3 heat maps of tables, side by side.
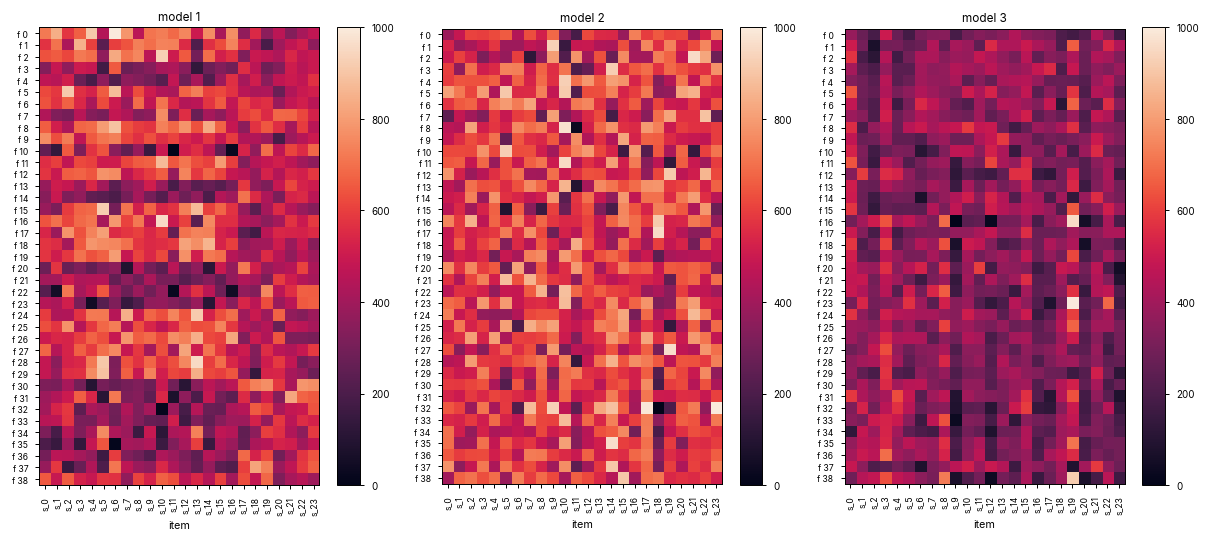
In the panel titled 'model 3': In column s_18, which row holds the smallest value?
f 6
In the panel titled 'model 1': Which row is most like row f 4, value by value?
f 33
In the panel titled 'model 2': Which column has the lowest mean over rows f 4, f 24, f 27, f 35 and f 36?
s_18
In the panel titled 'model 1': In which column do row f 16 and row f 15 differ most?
s_13
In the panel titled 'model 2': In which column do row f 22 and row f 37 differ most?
s_11
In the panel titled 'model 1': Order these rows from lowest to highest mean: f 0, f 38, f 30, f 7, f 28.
f 30, f 7, f 38, f 28, f 0
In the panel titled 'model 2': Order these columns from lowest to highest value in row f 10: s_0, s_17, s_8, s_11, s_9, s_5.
s_17, s_9, s_8, s_0, s_11, s_5
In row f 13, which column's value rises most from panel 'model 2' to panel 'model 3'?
s_11
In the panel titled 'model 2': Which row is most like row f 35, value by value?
f 37
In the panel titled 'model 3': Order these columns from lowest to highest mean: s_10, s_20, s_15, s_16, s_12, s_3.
s_20, s_16, s_12, s_10, s_15, s_3
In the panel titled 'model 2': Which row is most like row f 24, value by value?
f 34
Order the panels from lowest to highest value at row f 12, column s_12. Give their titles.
model 3, model 2, model 1
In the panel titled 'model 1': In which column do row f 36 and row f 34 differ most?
s_5
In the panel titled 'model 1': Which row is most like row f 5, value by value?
f 25
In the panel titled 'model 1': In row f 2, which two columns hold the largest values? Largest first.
s_10, s_6
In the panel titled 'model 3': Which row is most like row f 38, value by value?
f 16
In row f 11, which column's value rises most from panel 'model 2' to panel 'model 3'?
s_19
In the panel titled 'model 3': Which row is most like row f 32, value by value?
f 12
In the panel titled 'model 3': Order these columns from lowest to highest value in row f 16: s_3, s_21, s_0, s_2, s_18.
s_21, s_0, s_18, s_2, s_3
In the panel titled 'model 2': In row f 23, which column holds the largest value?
s_10
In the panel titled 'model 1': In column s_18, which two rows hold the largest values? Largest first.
f 37, f 30
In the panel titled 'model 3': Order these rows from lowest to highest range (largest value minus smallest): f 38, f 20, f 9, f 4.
f 4, f 9, f 20, f 38
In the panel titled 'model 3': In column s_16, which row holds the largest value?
f 3
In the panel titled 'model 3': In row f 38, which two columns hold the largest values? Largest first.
s_19, s_8
